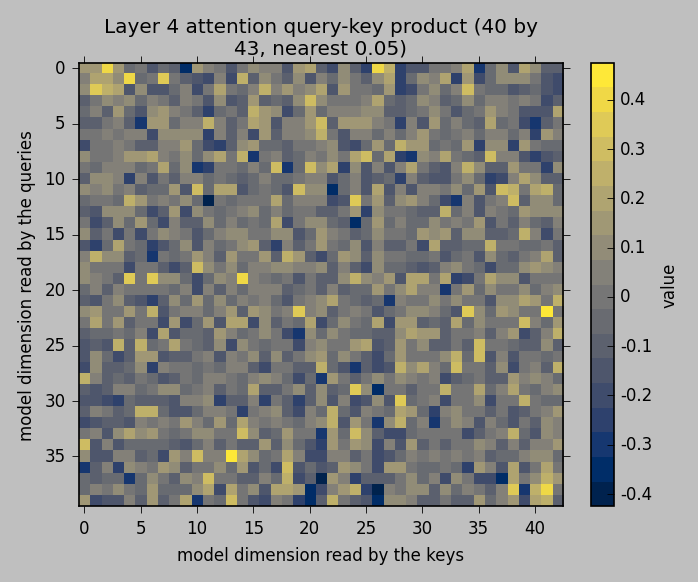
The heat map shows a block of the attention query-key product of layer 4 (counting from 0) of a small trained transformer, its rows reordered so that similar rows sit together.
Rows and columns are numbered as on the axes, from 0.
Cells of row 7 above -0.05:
23
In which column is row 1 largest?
4
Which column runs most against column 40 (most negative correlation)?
25
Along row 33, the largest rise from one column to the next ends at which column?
22
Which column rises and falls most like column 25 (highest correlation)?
36
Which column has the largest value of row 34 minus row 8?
29
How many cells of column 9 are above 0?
17
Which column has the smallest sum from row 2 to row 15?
11
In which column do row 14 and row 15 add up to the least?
24
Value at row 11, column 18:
-0.15
